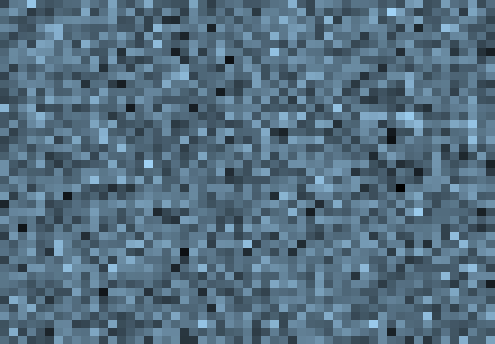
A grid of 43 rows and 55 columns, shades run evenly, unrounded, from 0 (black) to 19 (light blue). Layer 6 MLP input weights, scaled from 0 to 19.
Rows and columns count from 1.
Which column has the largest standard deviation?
21
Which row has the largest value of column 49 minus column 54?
7
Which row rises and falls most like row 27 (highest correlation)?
1
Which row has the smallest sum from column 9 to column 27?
14
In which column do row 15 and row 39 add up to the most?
32
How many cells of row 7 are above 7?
47
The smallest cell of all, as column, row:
45, 24
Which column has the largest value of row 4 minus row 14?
18
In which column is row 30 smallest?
10
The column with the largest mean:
53
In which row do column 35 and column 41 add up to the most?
34
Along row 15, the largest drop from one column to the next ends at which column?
35
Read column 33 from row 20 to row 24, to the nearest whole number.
9 13 8 12 11
